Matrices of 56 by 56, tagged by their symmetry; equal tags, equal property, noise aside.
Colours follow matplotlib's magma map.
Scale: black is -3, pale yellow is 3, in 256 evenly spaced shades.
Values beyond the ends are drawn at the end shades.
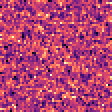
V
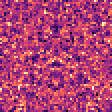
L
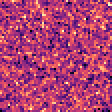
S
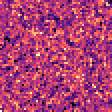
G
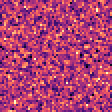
V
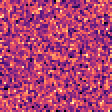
V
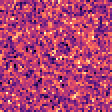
G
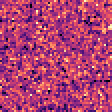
G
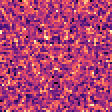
L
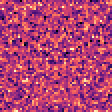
L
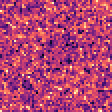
G
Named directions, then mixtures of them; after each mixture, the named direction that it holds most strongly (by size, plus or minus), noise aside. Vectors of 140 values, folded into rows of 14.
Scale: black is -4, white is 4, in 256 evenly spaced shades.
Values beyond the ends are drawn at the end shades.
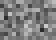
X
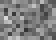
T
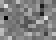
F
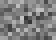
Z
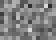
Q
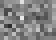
X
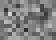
T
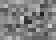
Z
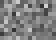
Q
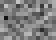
F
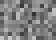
Q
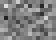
F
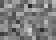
Q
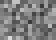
Q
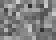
Q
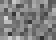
T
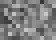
T
